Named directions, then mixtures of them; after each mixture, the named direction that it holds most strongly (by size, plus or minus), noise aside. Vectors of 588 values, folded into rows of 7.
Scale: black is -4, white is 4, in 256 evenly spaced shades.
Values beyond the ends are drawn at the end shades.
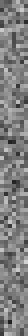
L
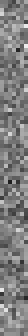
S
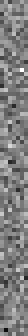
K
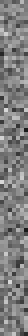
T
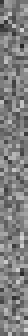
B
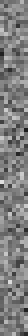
T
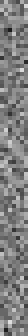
K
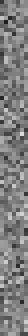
T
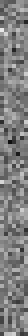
T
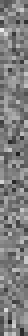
L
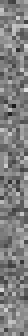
S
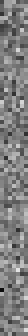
B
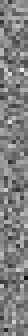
K
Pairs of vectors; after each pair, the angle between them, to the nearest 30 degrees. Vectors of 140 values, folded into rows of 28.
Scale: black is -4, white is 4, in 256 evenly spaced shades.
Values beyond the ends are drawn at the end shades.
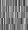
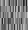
60 degrees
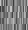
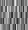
60 degrees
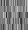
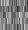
150 degrees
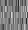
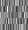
90 degrees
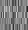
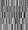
120 degrees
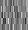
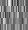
120 degrees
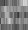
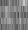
30 degrees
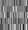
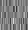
120 degrees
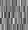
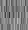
60 degrees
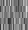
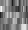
90 degrees
